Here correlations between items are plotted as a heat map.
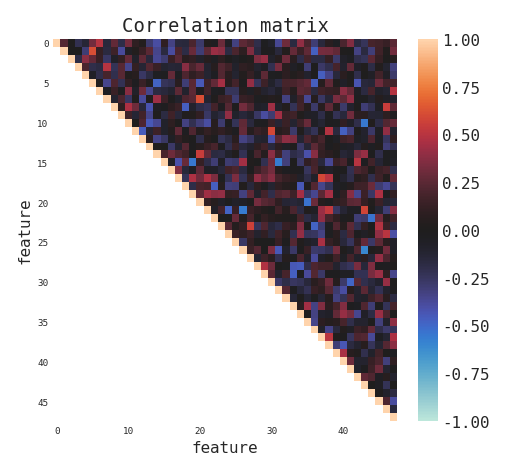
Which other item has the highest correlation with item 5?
1
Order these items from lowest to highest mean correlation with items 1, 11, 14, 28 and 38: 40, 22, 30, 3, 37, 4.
40, 4, 3, 22, 37, 30
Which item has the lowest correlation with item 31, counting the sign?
15
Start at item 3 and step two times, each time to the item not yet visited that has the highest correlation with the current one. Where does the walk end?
20
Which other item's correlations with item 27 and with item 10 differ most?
23
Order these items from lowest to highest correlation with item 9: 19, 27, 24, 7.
27, 19, 7, 24
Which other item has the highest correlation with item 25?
37
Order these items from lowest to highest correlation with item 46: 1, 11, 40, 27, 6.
40, 6, 1, 27, 11
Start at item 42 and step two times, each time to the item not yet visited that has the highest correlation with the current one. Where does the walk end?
26
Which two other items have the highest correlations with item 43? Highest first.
21, 14
